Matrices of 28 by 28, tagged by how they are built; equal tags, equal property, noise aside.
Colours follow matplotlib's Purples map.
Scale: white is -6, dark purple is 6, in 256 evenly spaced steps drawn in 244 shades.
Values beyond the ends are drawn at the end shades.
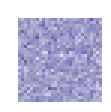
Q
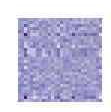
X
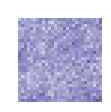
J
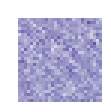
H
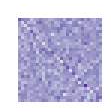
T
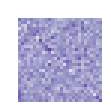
T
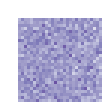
Q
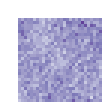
J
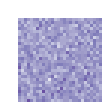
Q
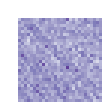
H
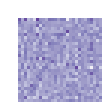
X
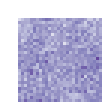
J
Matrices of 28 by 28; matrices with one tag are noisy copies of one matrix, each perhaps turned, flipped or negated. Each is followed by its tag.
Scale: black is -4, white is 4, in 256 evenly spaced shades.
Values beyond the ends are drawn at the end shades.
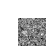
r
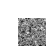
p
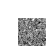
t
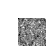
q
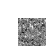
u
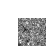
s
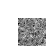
p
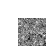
s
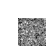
q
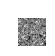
s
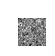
t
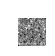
q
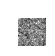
q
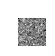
t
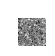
q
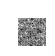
r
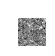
s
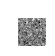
t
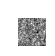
u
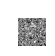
r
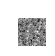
u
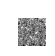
p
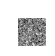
t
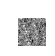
u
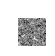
s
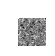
q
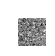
t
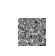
p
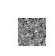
p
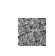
p
